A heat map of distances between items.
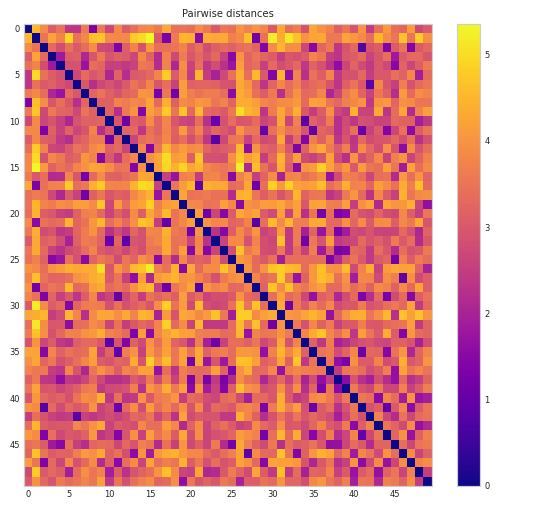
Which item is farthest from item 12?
31
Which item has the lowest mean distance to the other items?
38
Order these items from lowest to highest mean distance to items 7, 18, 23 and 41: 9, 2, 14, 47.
2, 47, 9, 14
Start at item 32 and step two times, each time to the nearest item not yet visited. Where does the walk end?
5
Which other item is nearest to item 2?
41
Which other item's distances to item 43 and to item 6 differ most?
42
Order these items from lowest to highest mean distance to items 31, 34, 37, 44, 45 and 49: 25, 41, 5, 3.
25, 3, 41, 5
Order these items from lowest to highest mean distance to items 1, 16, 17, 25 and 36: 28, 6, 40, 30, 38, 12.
28, 38, 6, 12, 40, 30
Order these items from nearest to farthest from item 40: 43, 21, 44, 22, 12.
43, 12, 22, 21, 44
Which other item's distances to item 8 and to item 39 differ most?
36
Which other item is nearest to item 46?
27
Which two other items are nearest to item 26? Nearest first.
19, 49
